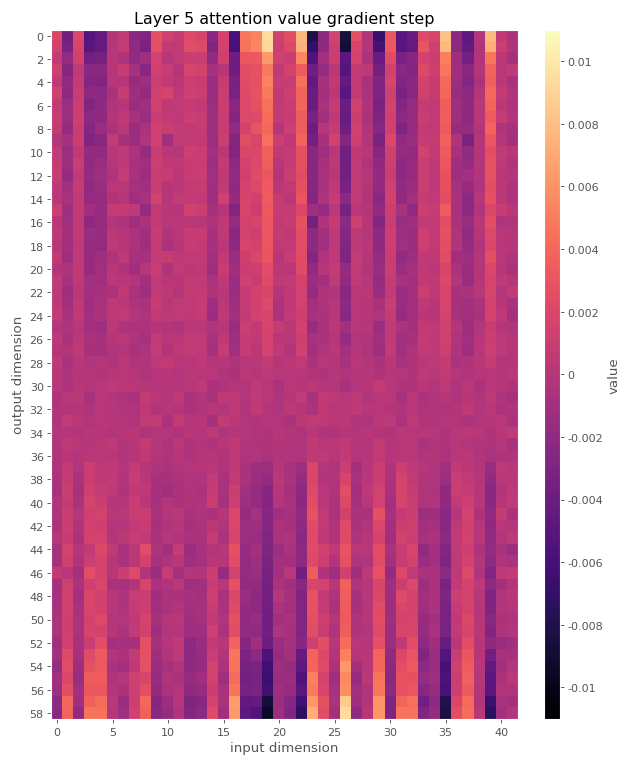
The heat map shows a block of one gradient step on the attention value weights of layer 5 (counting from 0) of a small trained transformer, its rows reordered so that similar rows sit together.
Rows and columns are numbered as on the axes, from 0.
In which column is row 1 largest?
19
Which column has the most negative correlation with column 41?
11
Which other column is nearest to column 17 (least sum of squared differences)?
18
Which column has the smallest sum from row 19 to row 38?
26
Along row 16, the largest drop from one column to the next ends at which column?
23
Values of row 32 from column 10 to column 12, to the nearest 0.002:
0 0 0
